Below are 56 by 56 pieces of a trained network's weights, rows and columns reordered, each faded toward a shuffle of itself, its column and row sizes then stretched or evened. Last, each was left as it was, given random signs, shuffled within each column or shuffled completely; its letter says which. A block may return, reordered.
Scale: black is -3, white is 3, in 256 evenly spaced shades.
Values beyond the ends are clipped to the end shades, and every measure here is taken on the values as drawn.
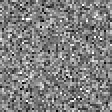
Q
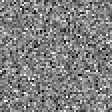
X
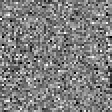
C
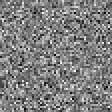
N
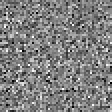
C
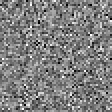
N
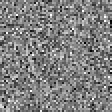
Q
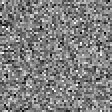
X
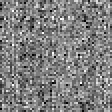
N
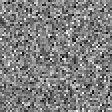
X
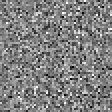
C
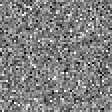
X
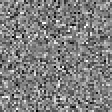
C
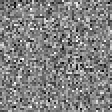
C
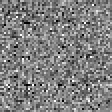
C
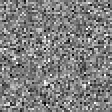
N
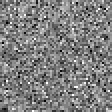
Q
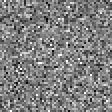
X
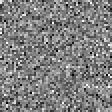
X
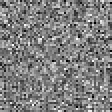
N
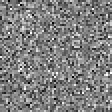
Q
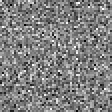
X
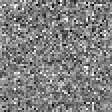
C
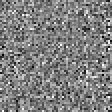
C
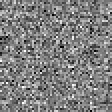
N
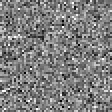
C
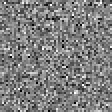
C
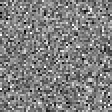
Q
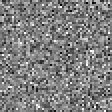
Q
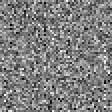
Q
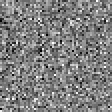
N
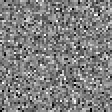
X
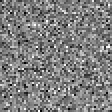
C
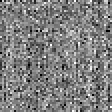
N
